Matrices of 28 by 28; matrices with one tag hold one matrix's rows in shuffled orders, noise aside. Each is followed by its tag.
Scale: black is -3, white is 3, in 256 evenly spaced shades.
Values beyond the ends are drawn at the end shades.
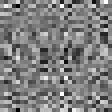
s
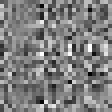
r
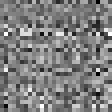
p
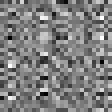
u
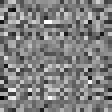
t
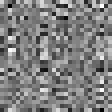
u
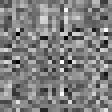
s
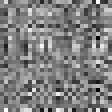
p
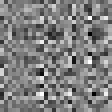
r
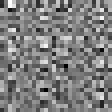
u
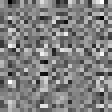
u
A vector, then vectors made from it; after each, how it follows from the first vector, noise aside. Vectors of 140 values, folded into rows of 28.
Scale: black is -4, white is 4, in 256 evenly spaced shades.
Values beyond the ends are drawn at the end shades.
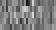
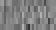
reversed, shrunk.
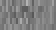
negated, shrunk.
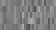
reversed, shrunk.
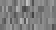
negated, shrunk.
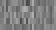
shrunk.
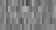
shrunk.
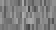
reversed, shrunk.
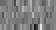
wrapped around, partly zeroed.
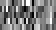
negated, scaled up.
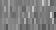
wrapped around, negated, partly zeroed.
